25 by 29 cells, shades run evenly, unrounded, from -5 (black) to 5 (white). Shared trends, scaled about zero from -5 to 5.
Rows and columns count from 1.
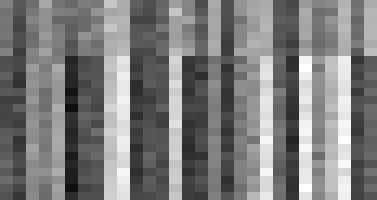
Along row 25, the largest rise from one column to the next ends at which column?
24
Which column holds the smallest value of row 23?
6
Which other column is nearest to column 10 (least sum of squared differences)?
21
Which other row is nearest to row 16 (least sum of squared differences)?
13
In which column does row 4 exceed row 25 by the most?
29
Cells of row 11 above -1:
14
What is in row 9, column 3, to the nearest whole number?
1
